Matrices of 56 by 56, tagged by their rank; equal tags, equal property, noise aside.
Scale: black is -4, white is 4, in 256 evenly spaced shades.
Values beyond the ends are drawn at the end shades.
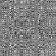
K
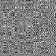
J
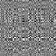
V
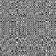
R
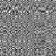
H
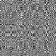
H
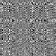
H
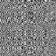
H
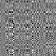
V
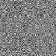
J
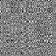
K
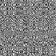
K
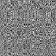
K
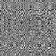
J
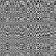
V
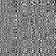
V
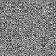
J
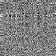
J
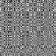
V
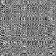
J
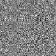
J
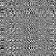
V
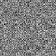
K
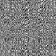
R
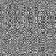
J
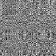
R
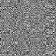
J
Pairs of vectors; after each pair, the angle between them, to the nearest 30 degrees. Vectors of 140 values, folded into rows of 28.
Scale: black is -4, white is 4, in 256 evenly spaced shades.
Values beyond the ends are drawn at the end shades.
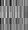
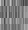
150 degrees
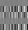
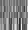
120 degrees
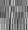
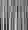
120 degrees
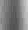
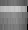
120 degrees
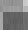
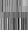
60 degrees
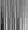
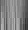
150 degrees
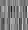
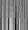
90 degrees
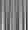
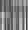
30 degrees
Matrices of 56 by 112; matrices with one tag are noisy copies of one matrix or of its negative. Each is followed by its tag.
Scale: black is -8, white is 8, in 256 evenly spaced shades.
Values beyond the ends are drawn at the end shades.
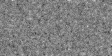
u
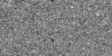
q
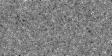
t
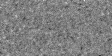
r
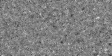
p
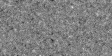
q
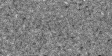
r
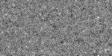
p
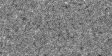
r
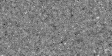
p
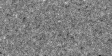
r
